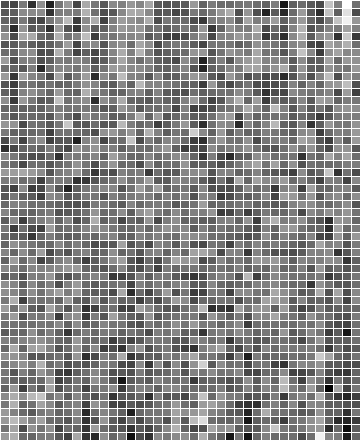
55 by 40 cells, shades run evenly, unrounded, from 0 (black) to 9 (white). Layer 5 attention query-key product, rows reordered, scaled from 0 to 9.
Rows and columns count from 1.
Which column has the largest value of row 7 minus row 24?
34
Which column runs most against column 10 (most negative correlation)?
2
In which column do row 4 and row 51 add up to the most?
23
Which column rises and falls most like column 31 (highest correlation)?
8
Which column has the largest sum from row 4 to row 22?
39
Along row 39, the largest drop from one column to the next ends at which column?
24
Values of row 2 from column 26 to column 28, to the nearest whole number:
6 3 5
